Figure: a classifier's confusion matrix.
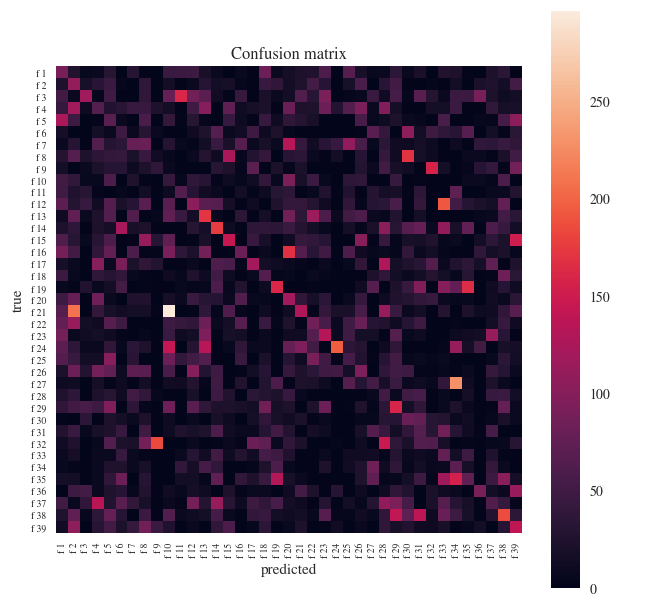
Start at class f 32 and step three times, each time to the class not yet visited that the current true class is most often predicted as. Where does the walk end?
f 2
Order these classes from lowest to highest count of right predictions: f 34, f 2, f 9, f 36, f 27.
f 9, f 27, f 34, f 36, f 2
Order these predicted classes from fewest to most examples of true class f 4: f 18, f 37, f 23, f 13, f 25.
f 18, f 37, f 25, f 23, f 13
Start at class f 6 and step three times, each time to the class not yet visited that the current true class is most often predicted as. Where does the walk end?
f 33
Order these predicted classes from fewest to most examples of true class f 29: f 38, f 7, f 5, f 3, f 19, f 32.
f 32, f 19, f 7, f 3, f 38, f 5
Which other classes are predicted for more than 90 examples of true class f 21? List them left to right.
f 2, f 10, f 28
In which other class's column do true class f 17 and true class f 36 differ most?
f 28
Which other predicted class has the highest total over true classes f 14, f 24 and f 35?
f 34
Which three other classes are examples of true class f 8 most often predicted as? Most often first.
f 30, f 15, f 2
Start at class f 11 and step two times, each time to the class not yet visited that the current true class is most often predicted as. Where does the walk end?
f 27
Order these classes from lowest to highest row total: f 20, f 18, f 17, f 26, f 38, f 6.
f 18, f 6, f 20, f 17, f 26, f 38
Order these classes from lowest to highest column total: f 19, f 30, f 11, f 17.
f 11, f 17, f 19, f 30
